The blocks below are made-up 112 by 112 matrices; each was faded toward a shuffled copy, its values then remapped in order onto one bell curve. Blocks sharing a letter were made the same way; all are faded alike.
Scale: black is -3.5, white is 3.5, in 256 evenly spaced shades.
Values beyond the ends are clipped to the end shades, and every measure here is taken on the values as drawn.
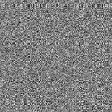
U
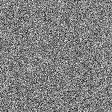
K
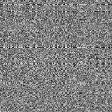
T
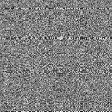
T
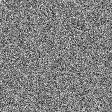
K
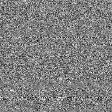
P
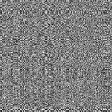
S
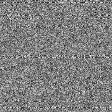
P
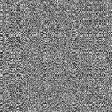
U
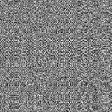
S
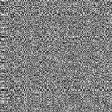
S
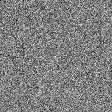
K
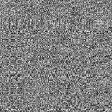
T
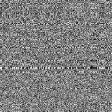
T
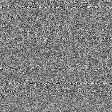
P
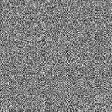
U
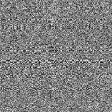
T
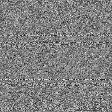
P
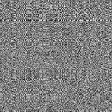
S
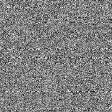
P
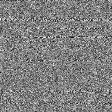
P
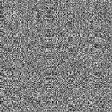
U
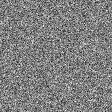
K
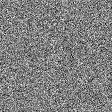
K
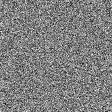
K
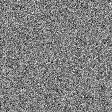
K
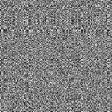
S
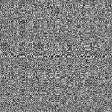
T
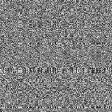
T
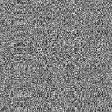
U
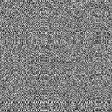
S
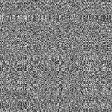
U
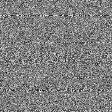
P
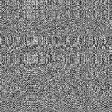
U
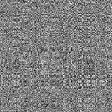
U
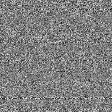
P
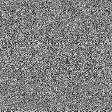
P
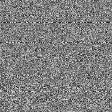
P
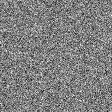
K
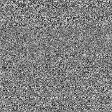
P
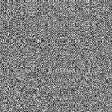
U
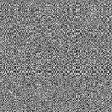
S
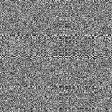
T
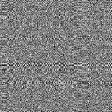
S
